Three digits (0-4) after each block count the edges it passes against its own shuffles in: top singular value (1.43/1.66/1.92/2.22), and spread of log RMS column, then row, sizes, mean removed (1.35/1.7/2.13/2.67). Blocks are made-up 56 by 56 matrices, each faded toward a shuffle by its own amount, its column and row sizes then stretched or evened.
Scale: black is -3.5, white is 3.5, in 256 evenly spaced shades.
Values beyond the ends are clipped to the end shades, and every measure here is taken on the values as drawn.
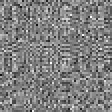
4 1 1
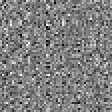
3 3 2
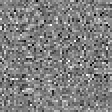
3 0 2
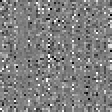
2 4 1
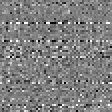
4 0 4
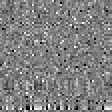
4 1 2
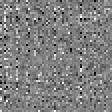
1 4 2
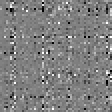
3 4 3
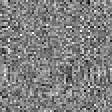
3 2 0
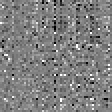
3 3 2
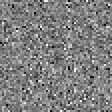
2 1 1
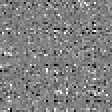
2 2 3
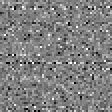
2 0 3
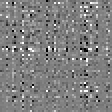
3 4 4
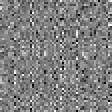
4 4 0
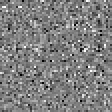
1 0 3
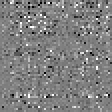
2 3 3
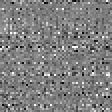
3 1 4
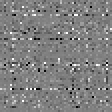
3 2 4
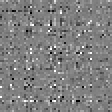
2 3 3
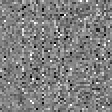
2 3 0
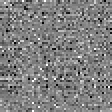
3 0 2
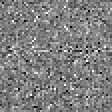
1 1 1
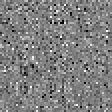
2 2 1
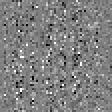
0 4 0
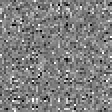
2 2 1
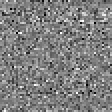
0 0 3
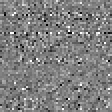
1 1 3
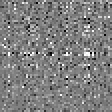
3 3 3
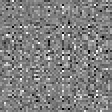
4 3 2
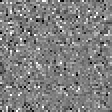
0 2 2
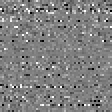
0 1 4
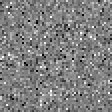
1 1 0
